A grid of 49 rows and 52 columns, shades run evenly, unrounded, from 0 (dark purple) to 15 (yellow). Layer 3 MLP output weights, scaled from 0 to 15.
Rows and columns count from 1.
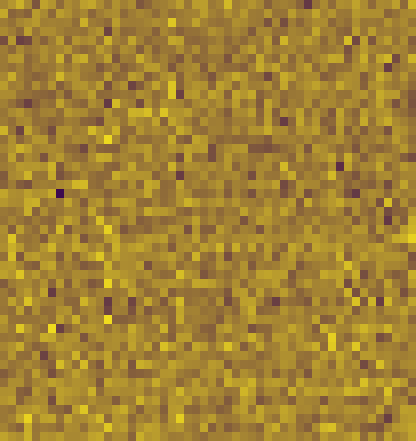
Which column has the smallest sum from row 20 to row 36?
29
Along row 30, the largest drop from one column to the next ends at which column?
19
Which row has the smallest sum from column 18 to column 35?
16
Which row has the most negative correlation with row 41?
38
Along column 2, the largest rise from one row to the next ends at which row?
27
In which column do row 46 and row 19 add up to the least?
43
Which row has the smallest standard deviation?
6
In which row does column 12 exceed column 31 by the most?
15
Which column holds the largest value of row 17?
3
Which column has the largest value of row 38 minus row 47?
42
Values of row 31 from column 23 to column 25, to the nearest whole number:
13 10 9
